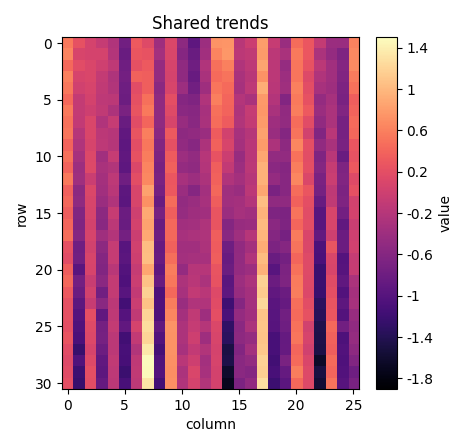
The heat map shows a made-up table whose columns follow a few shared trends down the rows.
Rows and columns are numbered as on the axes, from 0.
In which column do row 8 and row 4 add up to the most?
17
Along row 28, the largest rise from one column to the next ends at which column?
23
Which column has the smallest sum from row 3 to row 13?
5
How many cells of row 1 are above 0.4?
6
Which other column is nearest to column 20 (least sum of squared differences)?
0
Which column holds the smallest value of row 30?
14
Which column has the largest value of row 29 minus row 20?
7
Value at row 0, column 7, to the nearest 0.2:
0.2
